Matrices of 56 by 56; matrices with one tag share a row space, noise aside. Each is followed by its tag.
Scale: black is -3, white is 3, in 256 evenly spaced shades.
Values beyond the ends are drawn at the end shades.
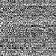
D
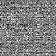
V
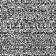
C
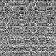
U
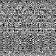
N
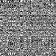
D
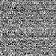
D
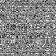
V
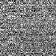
D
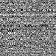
D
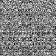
N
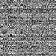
D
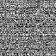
V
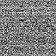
U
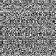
N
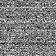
V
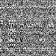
D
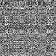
U
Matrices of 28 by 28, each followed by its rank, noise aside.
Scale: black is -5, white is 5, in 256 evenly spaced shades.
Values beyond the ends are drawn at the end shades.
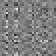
three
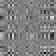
two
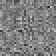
six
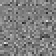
six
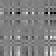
one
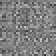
six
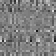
four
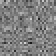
four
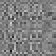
four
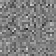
six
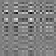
one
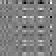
one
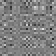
two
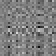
two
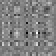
three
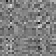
four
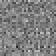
six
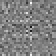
four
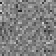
six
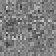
six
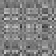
two
